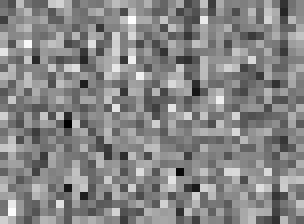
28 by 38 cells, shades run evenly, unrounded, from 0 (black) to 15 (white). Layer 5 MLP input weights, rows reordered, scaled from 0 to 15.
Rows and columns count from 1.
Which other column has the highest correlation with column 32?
31
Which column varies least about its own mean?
37
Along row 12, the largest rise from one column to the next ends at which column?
17
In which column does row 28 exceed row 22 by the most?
1
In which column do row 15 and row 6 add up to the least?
9
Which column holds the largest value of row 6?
4
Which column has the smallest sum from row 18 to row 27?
35
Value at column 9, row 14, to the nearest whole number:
8
